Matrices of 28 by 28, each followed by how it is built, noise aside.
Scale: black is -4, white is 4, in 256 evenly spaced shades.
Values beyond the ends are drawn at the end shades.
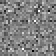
uneven rows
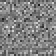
repeating columns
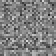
repeating columns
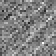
Hankel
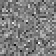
noise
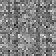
blocks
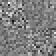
block diagonal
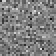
noise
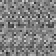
repeating columns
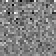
uneven rows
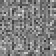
blocks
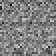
repeating columns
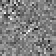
block diagonal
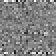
uneven rows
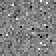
sparse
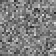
noise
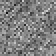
Hankel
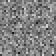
repeating columns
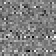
uneven rows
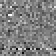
uneven rows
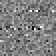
uneven rows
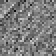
Hankel
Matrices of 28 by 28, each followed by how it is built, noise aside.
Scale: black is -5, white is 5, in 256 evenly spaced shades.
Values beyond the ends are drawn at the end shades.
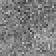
smooth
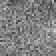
smooth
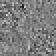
block diagonal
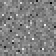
sparse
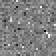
sparse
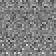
repeating columns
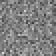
repeating rows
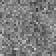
smooth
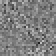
block diagonal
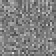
blocks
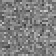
repeating rows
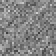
Hankel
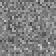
repeating columns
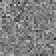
block diagonal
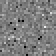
sparse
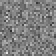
repeating columns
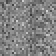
repeating rows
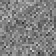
Hankel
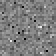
sparse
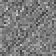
Hankel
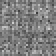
blocks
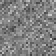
Hankel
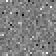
sparse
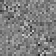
block diagonal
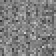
blocks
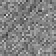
Hankel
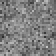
smooth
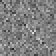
diagonal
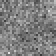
smooth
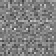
repeating columns
